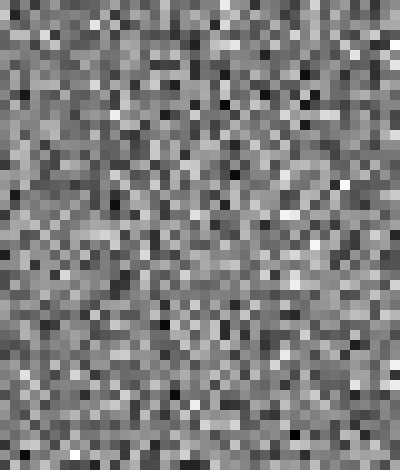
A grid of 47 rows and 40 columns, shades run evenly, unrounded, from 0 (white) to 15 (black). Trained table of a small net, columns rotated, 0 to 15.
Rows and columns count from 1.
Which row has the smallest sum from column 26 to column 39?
22
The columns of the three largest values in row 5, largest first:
20, 38, 39
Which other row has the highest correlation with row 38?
34
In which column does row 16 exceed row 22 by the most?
30
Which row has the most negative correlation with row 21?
3
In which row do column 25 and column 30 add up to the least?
29
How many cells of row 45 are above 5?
30
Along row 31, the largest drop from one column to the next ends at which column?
18
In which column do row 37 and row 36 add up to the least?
40
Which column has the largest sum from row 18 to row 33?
17
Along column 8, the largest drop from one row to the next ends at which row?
46
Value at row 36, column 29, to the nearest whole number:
1
